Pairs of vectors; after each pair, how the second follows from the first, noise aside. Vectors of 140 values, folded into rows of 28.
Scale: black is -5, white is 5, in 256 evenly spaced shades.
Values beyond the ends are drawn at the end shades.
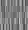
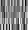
scaled up.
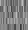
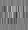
negated, partly zeroed.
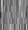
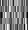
reversed, scaled up.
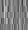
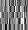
reversed, scaled up.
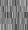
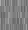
wrapped around, negated, shrunk.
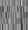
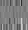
negated, partly zeroed.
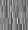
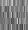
sign-scrambled.
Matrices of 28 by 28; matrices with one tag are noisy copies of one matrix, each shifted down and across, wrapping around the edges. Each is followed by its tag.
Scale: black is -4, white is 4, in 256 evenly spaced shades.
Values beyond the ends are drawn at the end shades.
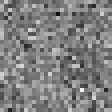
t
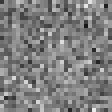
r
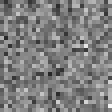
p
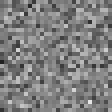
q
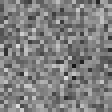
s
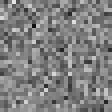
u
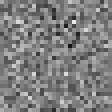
q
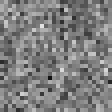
t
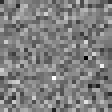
q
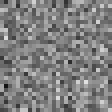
p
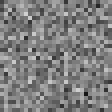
u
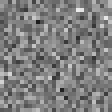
u
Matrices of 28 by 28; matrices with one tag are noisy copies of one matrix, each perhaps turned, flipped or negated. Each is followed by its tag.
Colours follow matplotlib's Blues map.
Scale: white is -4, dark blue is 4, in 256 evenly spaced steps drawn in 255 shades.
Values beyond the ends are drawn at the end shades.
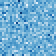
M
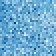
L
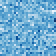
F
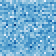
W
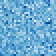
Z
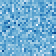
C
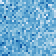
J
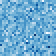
Z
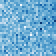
L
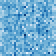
W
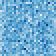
W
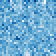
F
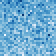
L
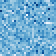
Z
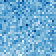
L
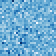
M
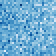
L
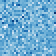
M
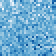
J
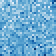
J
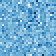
M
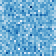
W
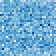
W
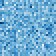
C
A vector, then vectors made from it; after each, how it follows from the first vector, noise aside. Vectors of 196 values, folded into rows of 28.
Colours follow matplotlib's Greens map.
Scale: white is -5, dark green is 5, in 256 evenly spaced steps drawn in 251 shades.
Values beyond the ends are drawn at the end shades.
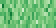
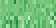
wrapped around, partly zeroed.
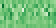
partly zeroed.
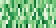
reversed, negated, scaled up.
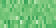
partly zeroed.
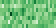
sign-scrambled.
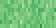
wrapped around, negated, shrunk.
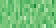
wrapped around, partly zeroed.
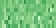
wrapped around, partly zeroed.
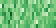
copied.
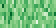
copied.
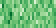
copied.
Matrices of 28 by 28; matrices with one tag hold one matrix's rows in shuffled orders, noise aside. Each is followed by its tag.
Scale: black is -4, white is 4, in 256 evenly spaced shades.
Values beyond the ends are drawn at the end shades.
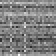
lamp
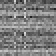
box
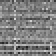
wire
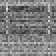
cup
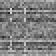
lamp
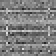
cup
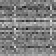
wire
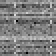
wire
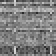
wire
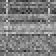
cup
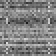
cup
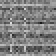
lamp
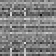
lamp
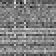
box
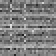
lamp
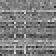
box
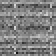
wire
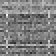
cup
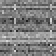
wire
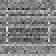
cup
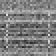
cup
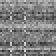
lamp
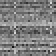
wire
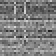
box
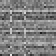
lamp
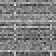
wire
